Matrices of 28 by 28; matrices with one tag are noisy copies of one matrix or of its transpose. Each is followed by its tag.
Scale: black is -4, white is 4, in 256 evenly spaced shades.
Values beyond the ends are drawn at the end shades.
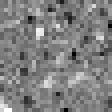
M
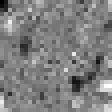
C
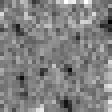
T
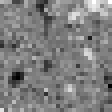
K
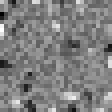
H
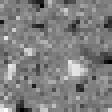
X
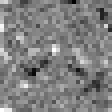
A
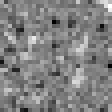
M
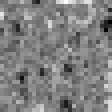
T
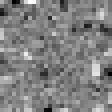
H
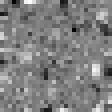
H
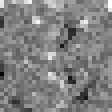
A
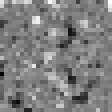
A
